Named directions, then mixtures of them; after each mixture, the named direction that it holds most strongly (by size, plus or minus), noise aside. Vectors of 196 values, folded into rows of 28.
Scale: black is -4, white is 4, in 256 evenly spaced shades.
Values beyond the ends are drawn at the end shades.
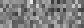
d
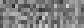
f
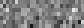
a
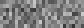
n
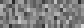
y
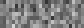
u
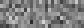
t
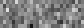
a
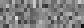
y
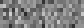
n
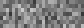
n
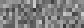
n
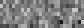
a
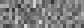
n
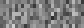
u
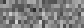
n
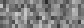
u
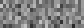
a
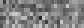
f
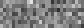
d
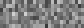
y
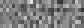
d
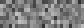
y
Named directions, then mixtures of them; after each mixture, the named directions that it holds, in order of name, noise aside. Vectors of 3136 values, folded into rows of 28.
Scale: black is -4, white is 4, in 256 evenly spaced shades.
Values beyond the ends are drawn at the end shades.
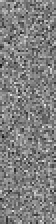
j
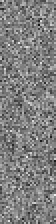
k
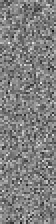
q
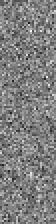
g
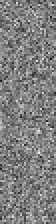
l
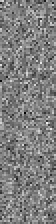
k, l.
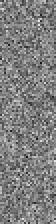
k.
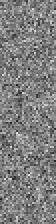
g, j, k.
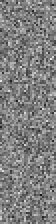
j, l.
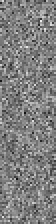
k, l.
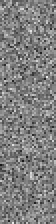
g, k, l.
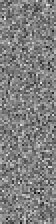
q.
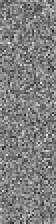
q.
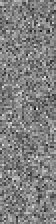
g, k.
